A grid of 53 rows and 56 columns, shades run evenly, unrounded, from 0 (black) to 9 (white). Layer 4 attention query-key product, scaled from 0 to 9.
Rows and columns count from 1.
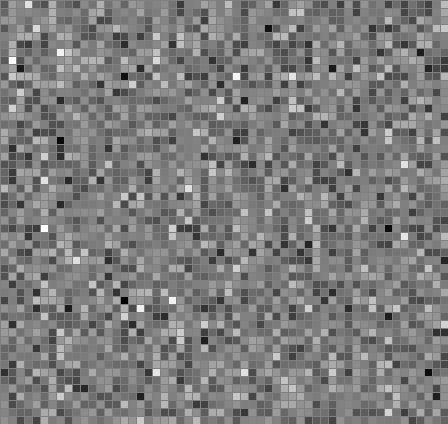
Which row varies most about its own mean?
10
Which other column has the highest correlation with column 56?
37
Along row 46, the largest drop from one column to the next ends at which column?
50
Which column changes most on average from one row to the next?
49
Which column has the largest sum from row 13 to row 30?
6
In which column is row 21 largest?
51
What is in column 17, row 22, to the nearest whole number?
4
